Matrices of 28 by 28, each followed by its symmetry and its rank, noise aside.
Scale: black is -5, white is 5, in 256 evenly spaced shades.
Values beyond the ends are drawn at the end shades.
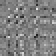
symmetric, rank three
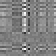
no symmetry, rank one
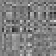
no symmetry, rank three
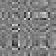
antisymmetric, rank two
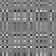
no symmetry, rank one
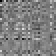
no symmetry, rank three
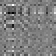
no symmetry, rank two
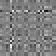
antisymmetric, rank two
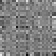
no symmetry, rank two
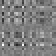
no symmetry, rank one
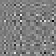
no symmetry, rank two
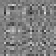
antisymmetric, rank two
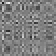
no symmetry, rank three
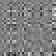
antisymmetric, rank two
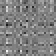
no symmetry, rank two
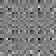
symmetric, rank two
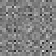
symmetric, rank three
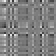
no symmetry, rank one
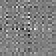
antisymmetric, rank two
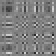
symmetric, rank one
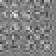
symmetric, rank three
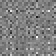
no symmetry, rank three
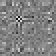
symmetric, rank three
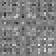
symmetric, rank three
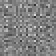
no symmetry, rank three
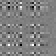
no symmetry, rank one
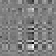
no symmetry, rank one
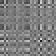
symmetric, rank one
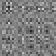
no symmetry, rank three
